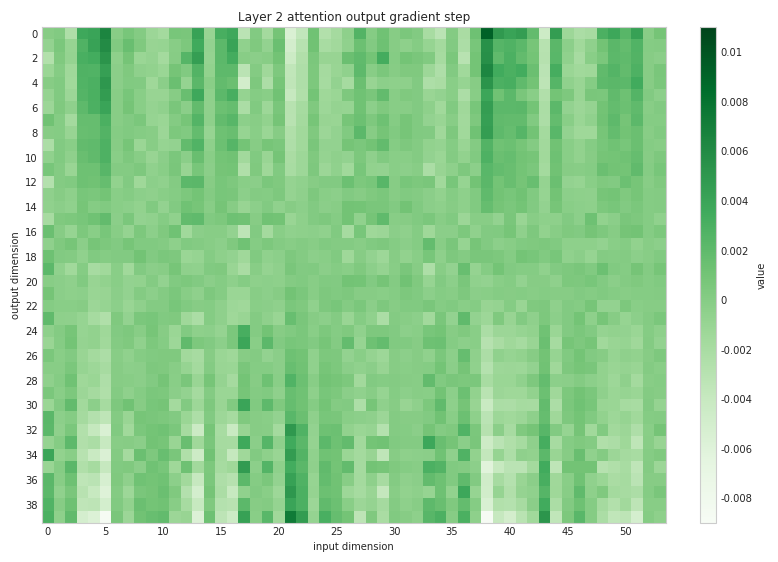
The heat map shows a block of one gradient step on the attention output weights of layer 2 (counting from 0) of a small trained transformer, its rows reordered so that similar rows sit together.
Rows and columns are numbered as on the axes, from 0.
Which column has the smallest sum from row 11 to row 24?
17
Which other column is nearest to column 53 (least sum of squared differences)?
11
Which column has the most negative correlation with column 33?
48
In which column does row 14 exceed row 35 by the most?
38
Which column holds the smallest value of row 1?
21
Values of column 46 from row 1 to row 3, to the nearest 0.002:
-0.002 -0.002 -0.002
